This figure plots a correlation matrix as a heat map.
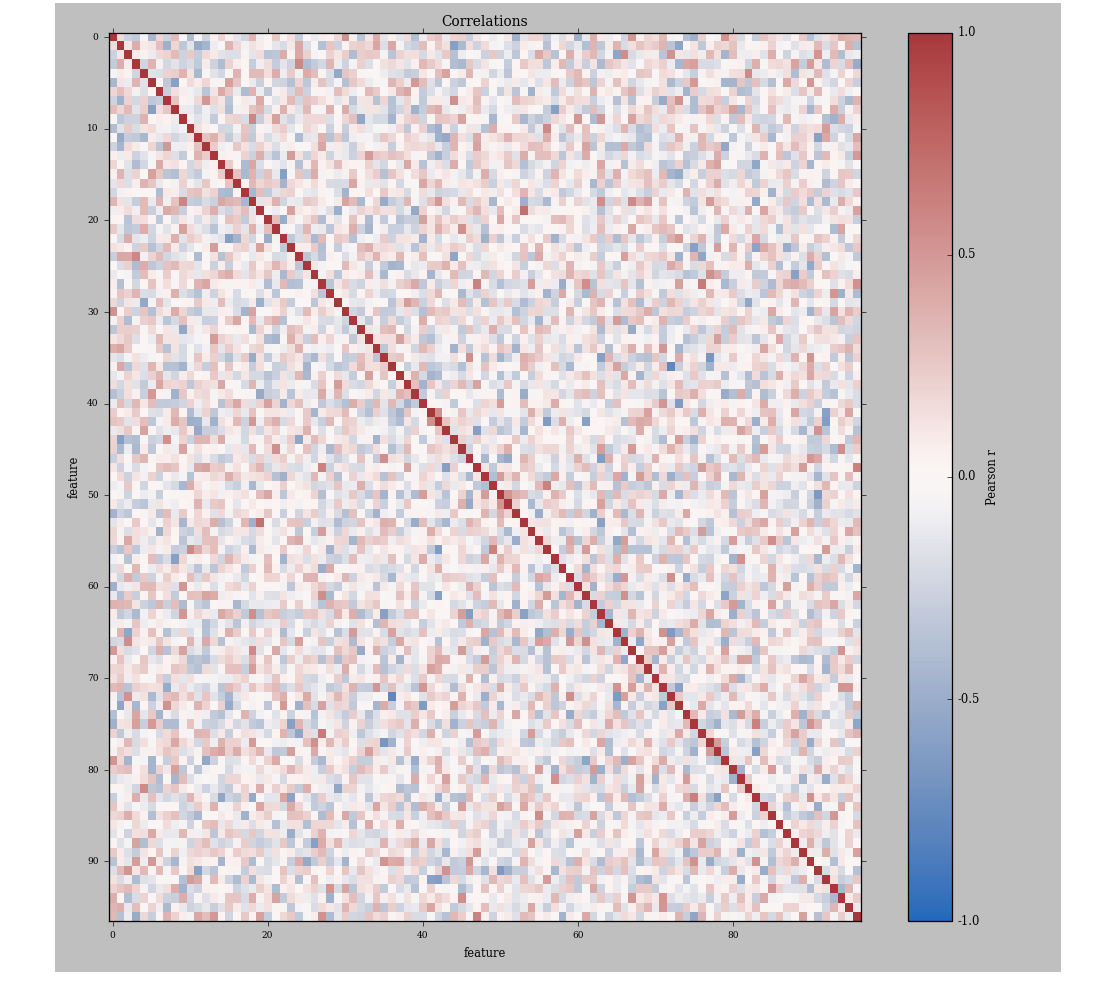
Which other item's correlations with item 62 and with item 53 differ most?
19
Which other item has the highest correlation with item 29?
38
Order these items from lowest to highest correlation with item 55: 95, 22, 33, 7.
95, 22, 7, 33
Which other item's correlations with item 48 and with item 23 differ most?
80
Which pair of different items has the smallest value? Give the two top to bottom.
36, 72
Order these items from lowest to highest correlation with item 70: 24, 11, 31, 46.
11, 31, 24, 46
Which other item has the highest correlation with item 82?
4
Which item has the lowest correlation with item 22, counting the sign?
15
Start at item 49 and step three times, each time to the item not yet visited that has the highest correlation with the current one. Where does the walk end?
92
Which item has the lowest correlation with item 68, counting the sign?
66
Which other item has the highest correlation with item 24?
3
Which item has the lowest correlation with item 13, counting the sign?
42
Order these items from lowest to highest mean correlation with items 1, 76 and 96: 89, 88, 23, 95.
23, 88, 95, 89
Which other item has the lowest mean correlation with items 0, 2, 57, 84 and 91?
52
